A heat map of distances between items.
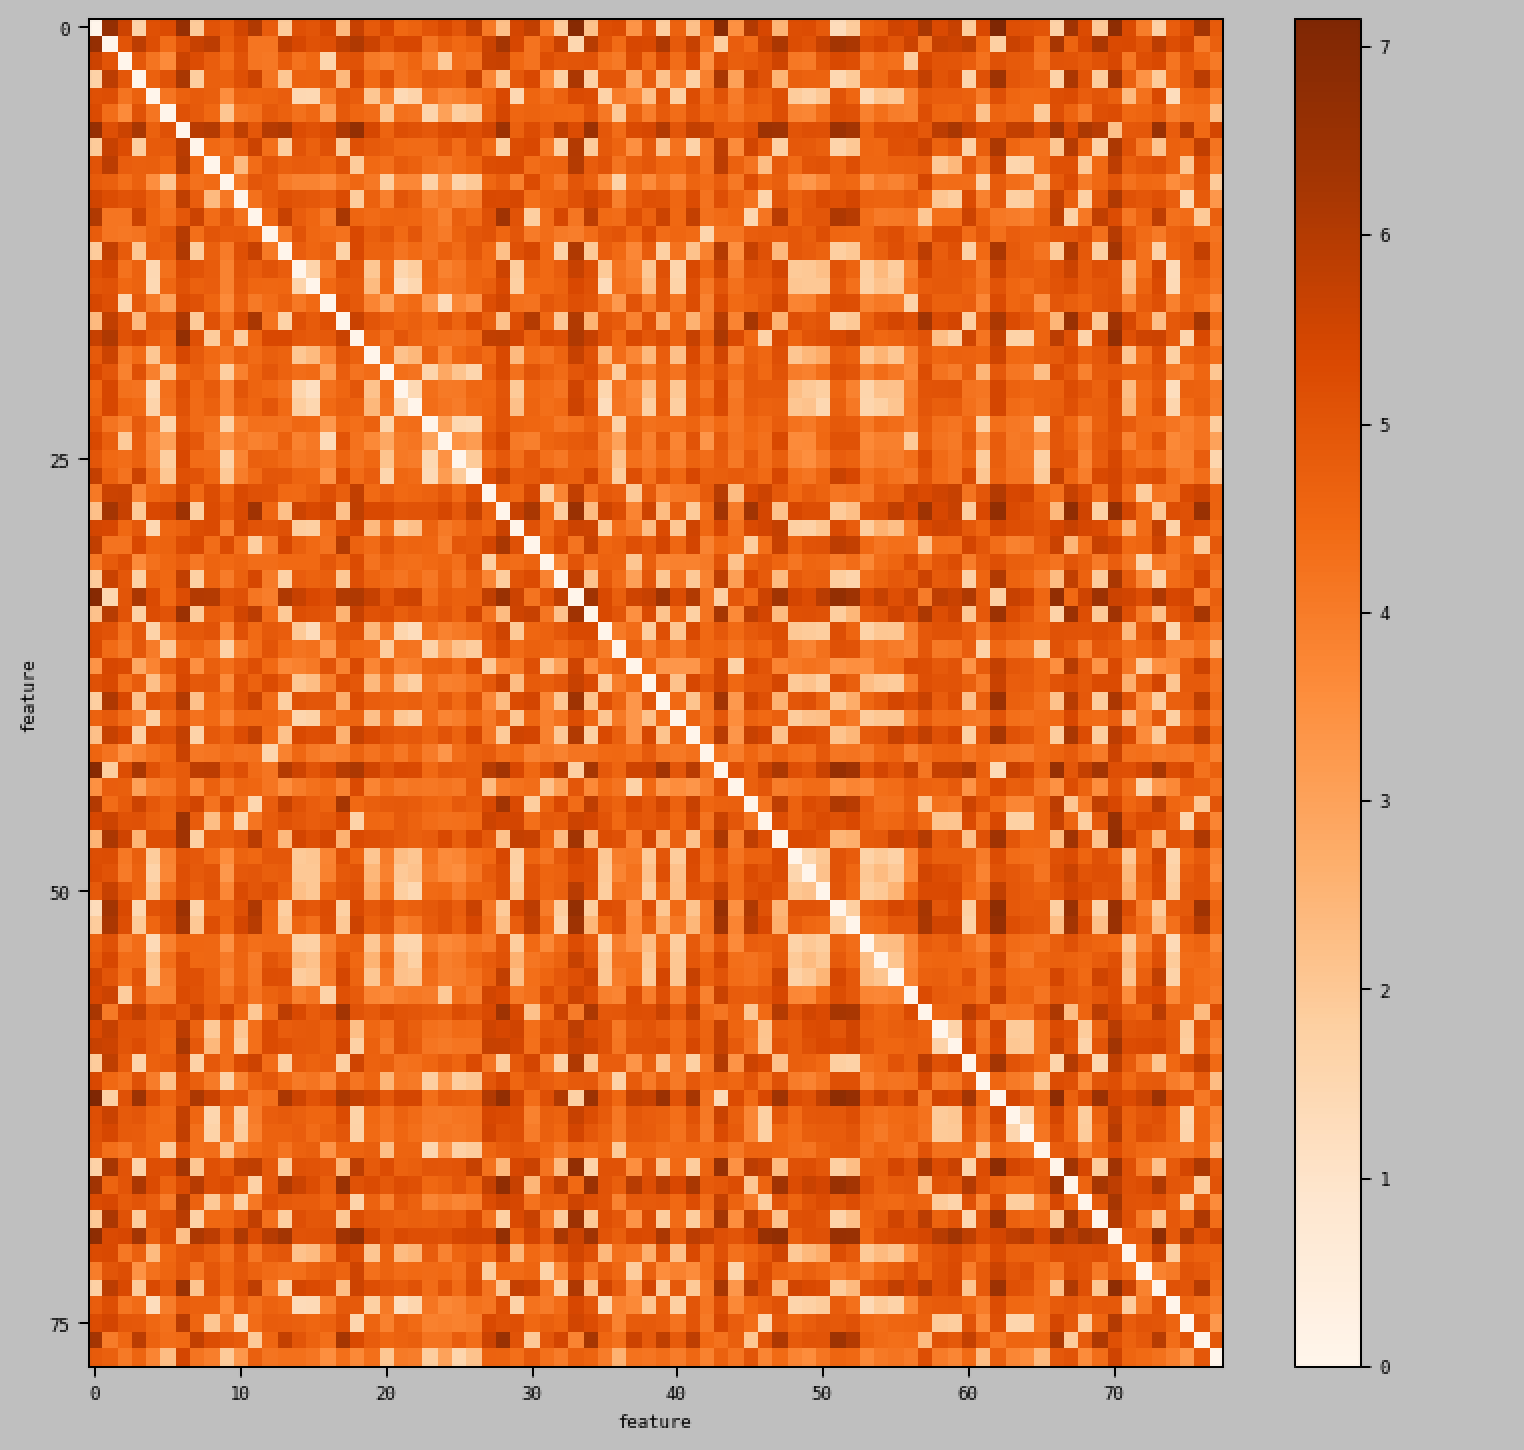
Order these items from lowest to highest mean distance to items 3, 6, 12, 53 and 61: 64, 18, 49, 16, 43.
49, 16, 64, 43, 18
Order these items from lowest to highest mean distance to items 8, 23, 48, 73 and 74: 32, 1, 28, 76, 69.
32, 69, 28, 76, 1
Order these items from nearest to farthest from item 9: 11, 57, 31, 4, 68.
4, 68, 31, 11, 57
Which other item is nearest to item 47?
7
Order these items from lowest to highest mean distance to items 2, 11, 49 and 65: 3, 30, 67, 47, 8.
30, 67, 8, 3, 47
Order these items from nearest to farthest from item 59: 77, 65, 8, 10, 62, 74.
10, 8, 77, 65, 74, 62
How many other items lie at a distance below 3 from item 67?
5
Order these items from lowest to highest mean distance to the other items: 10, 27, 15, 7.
15, 7, 10, 27
